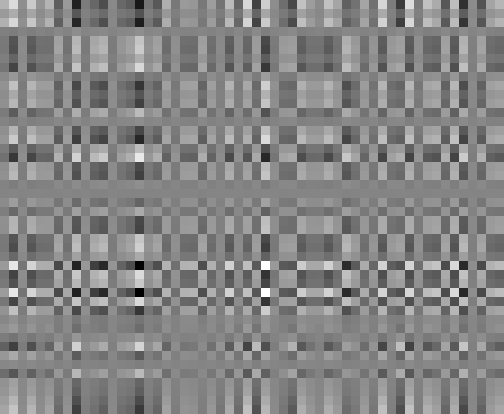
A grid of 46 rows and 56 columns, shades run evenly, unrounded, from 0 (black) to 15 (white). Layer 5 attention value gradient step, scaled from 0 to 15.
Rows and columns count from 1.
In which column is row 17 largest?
16
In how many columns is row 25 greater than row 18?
30
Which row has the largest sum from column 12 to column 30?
39
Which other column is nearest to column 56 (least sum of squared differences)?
48
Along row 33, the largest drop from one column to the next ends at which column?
52
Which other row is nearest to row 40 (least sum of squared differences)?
44
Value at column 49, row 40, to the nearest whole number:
9
